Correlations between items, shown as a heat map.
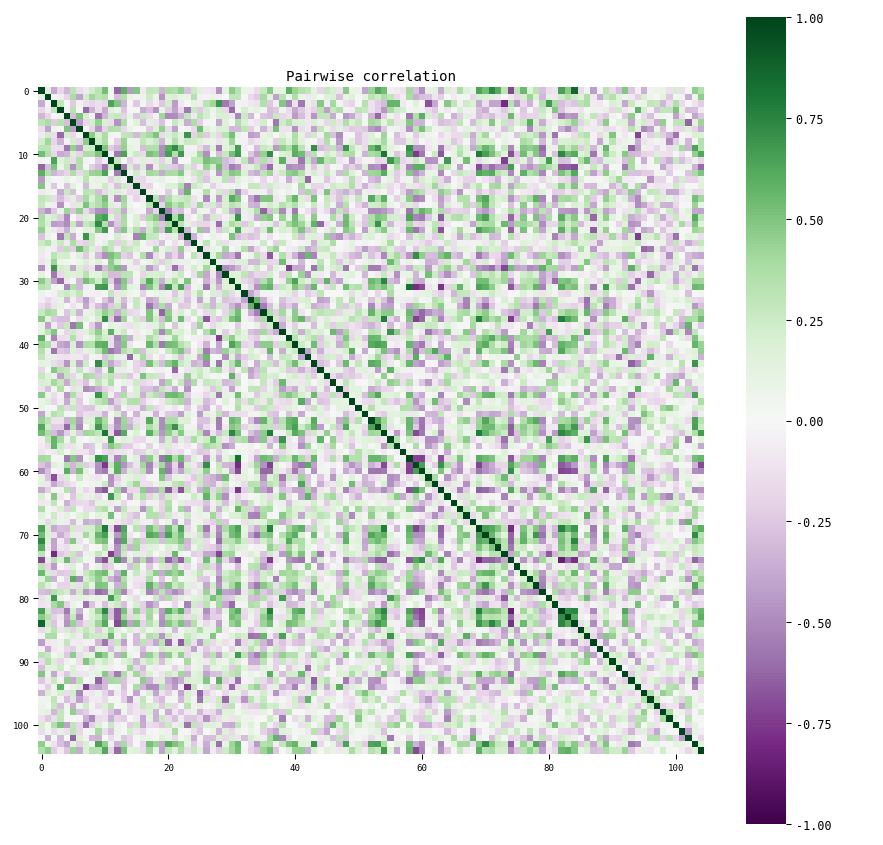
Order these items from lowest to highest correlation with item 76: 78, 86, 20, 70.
86, 78, 20, 70
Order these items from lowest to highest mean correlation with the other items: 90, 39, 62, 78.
62, 90, 39, 78
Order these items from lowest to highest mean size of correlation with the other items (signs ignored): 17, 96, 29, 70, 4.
96, 29, 4, 17, 70
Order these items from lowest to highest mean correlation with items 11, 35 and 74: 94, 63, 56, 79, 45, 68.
94, 68, 63, 79, 45, 56
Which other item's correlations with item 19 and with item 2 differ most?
61
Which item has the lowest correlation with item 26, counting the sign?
36
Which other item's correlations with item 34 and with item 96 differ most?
35
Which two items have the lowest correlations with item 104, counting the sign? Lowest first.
59, 12
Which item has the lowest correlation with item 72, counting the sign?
74
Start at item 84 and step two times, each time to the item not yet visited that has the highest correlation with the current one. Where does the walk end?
71
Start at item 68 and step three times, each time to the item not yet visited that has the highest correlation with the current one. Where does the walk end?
6
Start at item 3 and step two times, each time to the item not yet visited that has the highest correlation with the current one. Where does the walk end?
47
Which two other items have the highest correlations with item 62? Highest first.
41, 49
